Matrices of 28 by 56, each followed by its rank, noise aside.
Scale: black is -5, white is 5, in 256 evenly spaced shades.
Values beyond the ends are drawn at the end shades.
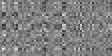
two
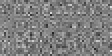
four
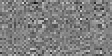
five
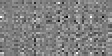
five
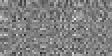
four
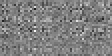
four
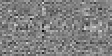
four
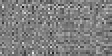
four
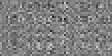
five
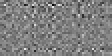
three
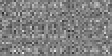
five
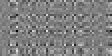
two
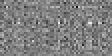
five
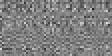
five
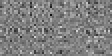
four
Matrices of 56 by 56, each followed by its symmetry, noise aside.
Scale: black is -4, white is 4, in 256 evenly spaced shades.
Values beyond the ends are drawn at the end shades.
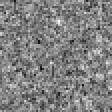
no symmetry.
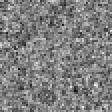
no symmetry.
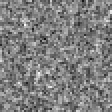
no symmetry.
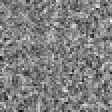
antisymmetric.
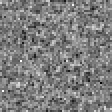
same after a half turn.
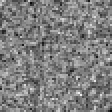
symmetric.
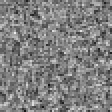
antisymmetric.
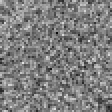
symmetric.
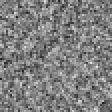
symmetric.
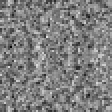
mirrored top to bottom.
